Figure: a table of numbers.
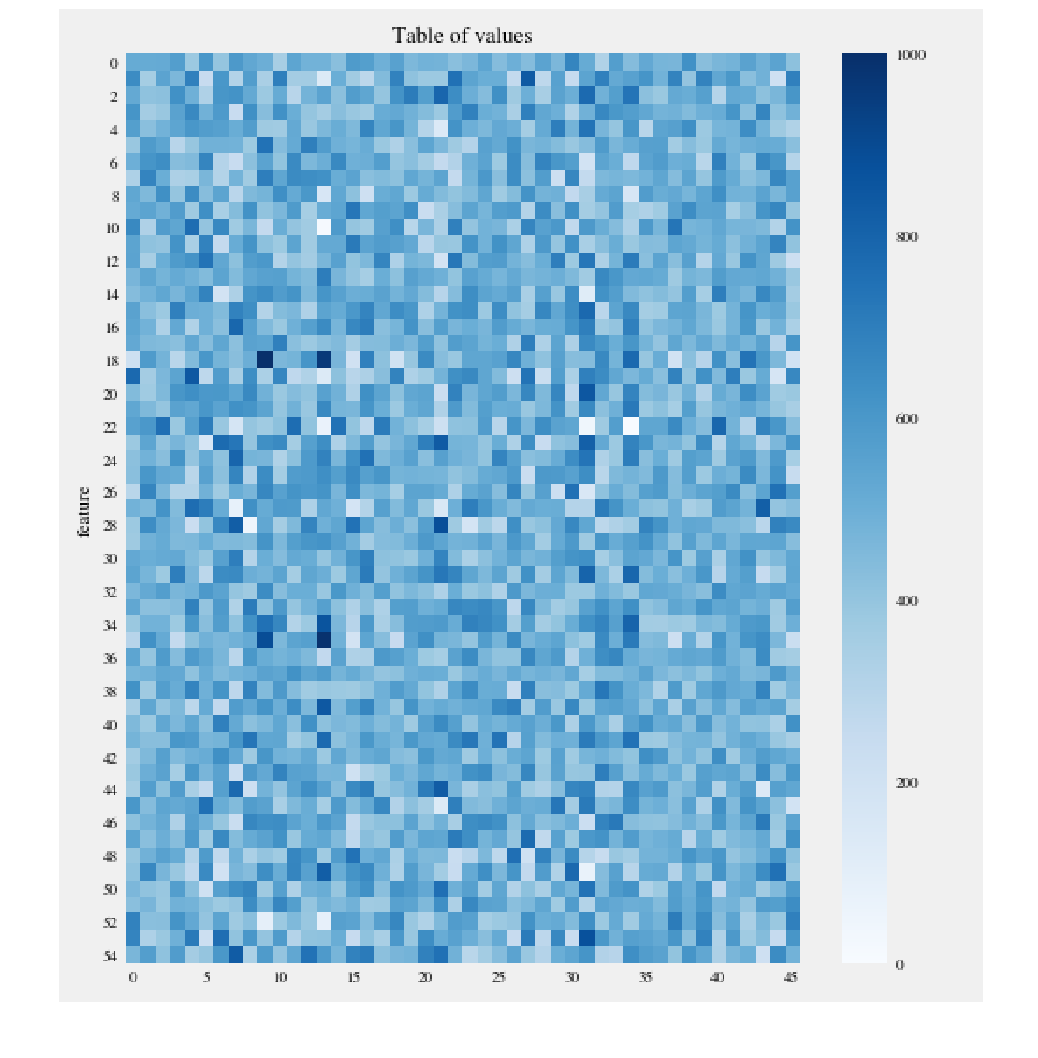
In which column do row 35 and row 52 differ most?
13
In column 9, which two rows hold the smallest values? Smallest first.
52, 10
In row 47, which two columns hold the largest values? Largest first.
27, 22
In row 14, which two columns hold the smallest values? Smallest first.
31, 6
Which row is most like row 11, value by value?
9
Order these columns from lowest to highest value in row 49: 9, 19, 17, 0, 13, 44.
0, 17, 19, 9, 44, 13
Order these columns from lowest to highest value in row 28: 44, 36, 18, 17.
17, 18, 36, 44
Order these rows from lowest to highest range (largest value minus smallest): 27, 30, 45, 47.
30, 47, 45, 27
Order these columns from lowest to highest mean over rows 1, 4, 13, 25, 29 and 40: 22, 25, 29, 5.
5, 25, 22, 29
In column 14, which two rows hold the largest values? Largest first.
22, 6
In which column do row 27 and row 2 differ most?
21
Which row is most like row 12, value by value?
45
